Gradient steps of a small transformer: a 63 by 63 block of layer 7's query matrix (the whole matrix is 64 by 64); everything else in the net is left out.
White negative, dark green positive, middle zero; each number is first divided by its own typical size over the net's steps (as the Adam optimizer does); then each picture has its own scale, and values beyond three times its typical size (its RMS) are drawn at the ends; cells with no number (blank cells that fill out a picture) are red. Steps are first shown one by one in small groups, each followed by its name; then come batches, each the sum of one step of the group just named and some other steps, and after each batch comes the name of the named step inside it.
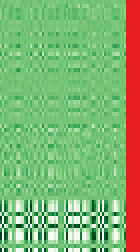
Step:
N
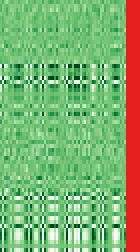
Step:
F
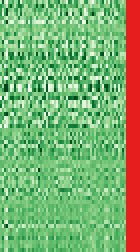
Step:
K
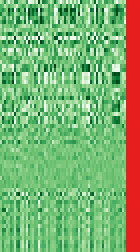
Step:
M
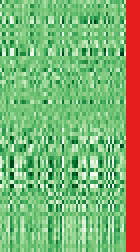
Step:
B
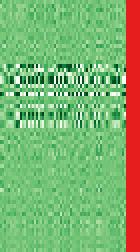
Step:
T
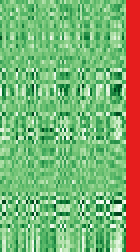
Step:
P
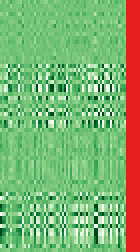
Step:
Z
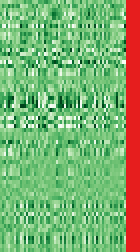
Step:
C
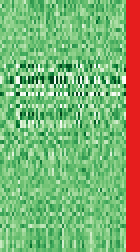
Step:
T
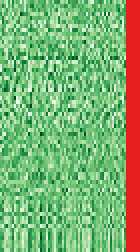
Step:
K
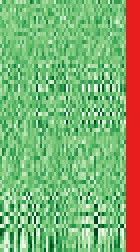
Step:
Z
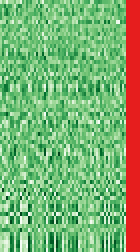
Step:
K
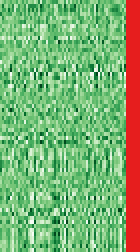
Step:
M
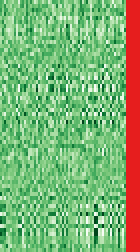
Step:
Z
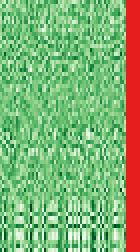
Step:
N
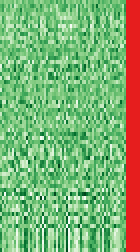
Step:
F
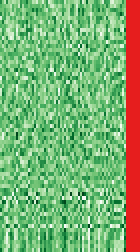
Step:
P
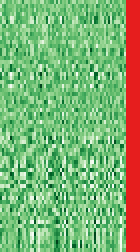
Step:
B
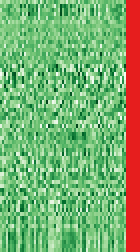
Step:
K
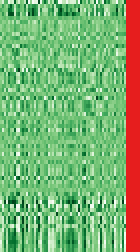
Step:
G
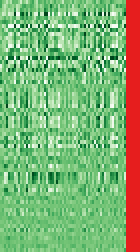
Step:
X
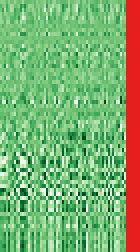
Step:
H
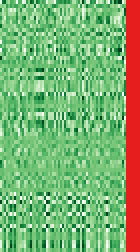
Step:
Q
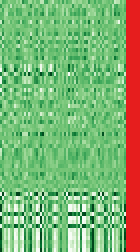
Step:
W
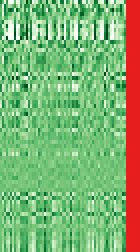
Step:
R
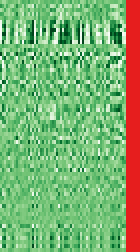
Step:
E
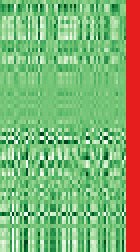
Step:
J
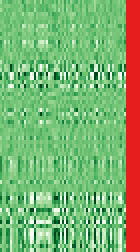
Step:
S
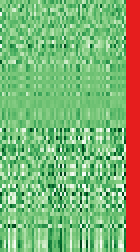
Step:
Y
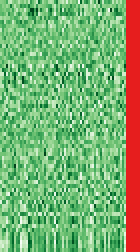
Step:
G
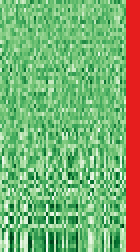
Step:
Q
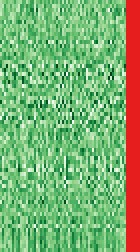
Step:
Y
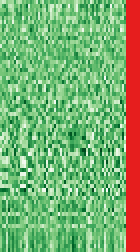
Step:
H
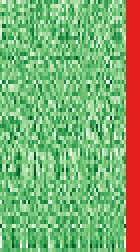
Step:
E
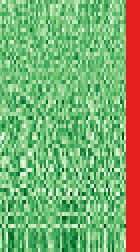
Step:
H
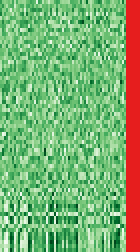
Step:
X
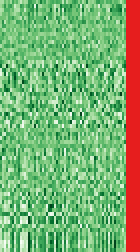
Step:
Y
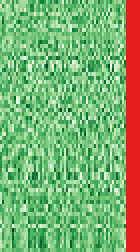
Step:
X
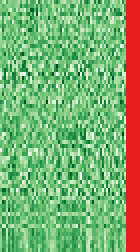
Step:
H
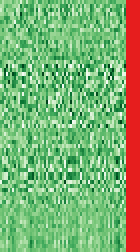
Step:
X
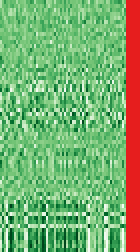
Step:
Q
